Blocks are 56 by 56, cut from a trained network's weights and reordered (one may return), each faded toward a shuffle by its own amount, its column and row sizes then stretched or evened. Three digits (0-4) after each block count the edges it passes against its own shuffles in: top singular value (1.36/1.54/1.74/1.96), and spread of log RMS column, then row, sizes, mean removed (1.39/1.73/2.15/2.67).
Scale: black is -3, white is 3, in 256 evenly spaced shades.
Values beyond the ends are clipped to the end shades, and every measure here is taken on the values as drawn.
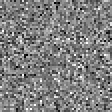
2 1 1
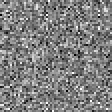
3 0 0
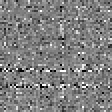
2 2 4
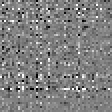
2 4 4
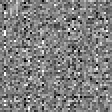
1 4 1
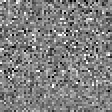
0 1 3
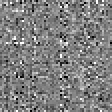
2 3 2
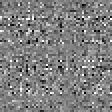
0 3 4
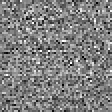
1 0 1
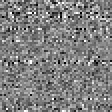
0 0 4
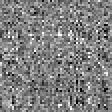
3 3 2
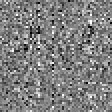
3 3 2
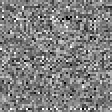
2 0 2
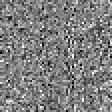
1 3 0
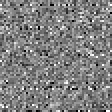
0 0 4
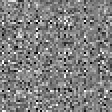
4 4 2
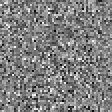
1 1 0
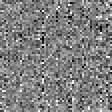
0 3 0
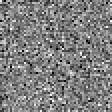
1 1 0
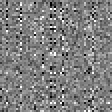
4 4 2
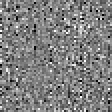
0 3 1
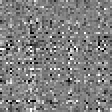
2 4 4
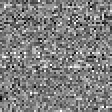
0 1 3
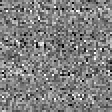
0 0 3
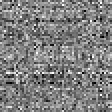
4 2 2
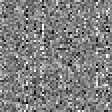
0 4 0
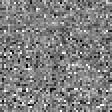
0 1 3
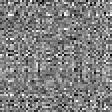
4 1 3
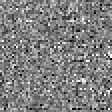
1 0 2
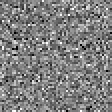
2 0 2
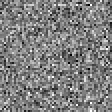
0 1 0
